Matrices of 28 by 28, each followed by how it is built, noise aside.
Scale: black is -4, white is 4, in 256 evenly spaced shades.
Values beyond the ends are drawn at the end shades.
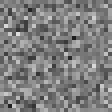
repeating rows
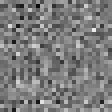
low rank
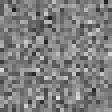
noise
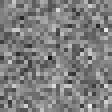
repeating rows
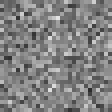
repeating rows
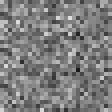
repeating rows
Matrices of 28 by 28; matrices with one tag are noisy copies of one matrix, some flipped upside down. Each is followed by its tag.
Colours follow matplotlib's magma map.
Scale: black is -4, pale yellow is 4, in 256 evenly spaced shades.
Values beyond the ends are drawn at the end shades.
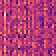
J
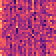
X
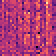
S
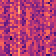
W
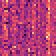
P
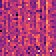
S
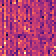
J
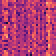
P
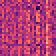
S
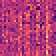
S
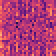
X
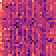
X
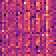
S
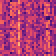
W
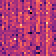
S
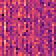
J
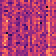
P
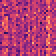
P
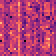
W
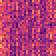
X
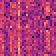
W
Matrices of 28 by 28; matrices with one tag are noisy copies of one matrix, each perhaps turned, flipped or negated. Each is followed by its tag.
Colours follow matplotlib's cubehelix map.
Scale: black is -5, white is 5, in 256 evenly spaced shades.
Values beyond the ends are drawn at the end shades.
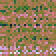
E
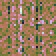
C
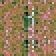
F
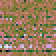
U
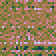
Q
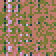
U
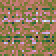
C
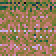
E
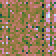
Q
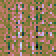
C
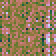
Q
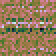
F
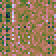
Q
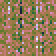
C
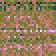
E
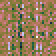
C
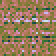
C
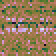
F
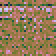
U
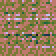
C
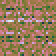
C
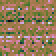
C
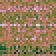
E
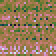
E
